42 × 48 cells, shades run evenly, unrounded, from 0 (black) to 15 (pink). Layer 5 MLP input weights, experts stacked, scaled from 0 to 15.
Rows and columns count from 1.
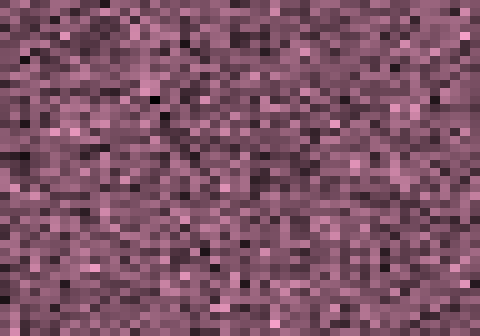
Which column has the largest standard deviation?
19
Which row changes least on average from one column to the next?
26
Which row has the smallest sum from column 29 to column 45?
32
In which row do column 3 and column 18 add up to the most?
7
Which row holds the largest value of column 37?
29
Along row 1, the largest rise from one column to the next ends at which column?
12
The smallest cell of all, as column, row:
16, 13
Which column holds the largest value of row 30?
34
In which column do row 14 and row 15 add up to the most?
42
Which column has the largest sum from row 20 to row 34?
11
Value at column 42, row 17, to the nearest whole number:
9
